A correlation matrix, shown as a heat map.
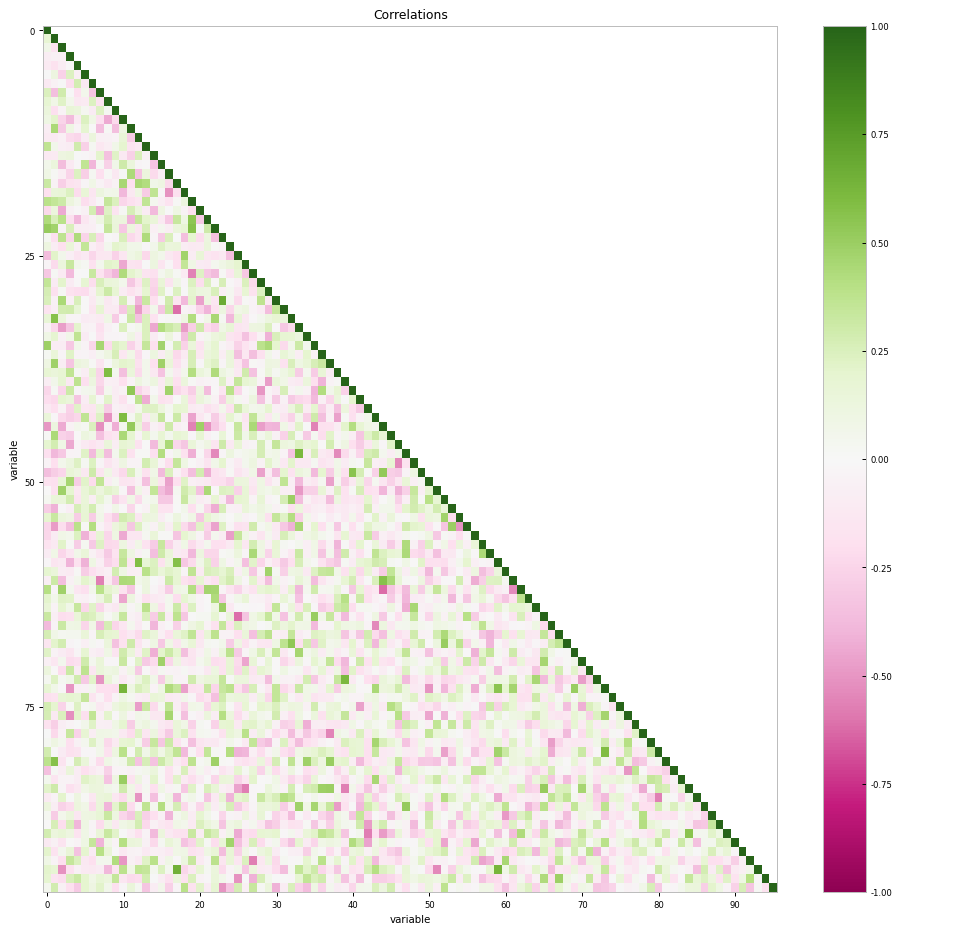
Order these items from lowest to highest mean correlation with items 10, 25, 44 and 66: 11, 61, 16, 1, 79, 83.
83, 79, 16, 1, 11, 61
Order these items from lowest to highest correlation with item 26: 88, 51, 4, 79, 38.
79, 88, 4, 51, 38
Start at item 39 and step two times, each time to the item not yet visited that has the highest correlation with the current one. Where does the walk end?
64
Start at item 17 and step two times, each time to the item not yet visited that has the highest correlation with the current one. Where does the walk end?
59
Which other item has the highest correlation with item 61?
44
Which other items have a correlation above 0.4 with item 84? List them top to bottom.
36, 37, 65, 70, 89
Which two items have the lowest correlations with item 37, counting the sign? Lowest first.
78, 50
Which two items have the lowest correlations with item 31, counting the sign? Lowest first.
17, 12
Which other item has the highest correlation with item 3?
50
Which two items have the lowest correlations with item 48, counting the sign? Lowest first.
46, 88
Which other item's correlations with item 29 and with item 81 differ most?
34
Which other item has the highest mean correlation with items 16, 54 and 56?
31
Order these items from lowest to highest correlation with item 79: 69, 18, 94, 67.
94, 67, 69, 18
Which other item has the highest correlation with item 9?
92
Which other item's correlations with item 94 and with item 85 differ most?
25
